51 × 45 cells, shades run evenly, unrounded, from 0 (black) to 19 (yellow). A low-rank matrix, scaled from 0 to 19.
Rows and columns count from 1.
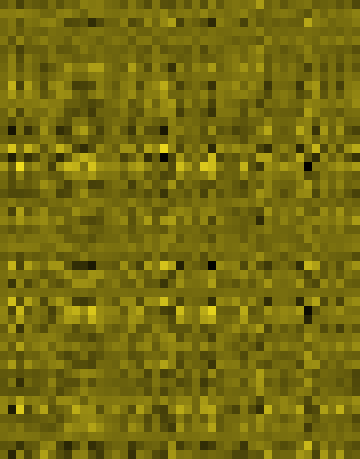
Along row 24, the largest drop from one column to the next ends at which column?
4
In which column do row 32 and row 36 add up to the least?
39
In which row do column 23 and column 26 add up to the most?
19
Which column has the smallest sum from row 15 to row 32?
2
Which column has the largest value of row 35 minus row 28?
27
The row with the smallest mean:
50
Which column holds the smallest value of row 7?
3
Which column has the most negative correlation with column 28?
11
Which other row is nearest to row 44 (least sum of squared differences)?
29
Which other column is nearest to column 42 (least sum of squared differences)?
14
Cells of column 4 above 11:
6
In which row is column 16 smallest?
18
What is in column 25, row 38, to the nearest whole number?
9
